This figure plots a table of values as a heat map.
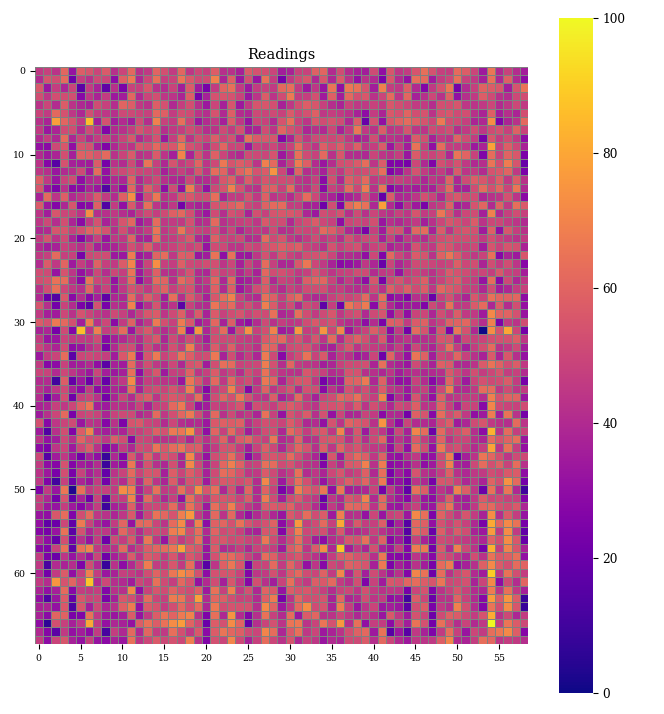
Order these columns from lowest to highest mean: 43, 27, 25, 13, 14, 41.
43, 25, 41, 13, 14, 27
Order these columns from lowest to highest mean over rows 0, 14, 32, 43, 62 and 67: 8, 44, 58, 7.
8, 44, 58, 7
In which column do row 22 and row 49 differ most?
2
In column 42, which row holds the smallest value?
67
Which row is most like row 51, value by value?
37
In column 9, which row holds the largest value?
44
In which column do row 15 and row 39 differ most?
41
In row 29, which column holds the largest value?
54
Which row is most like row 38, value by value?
68
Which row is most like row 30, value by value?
25
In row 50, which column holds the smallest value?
4
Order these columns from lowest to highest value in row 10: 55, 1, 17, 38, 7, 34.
1, 38, 55, 7, 34, 17
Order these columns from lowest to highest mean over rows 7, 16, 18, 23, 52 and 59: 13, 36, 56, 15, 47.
36, 47, 15, 56, 13
